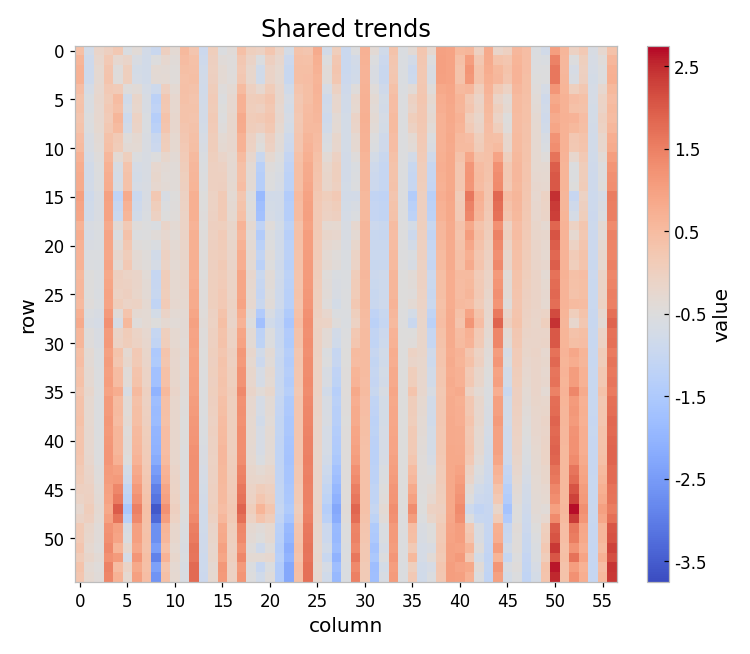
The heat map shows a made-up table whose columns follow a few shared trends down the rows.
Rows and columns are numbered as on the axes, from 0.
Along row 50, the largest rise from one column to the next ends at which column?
9
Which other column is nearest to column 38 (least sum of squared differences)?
30
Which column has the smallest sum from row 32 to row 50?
8
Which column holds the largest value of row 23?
50
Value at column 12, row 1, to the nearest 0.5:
0.5
